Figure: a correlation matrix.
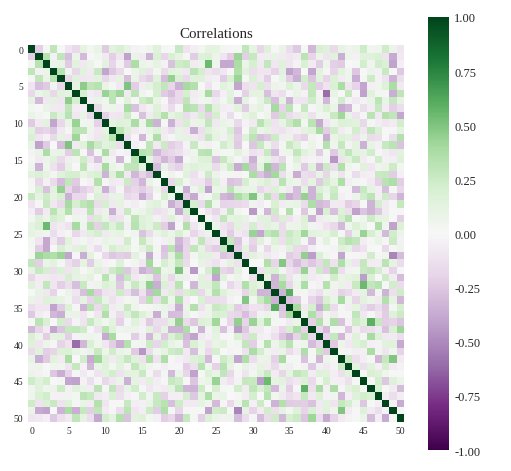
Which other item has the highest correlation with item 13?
5
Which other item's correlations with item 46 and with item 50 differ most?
37
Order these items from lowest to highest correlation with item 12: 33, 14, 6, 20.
14, 20, 33, 6
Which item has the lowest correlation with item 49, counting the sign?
28
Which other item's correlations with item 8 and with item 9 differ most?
42
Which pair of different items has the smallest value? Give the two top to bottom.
6, 40
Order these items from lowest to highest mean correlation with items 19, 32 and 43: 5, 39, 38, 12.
38, 5, 12, 39
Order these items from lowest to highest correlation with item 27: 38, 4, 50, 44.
44, 38, 50, 4
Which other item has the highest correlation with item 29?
34
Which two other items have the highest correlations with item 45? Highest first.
32, 25
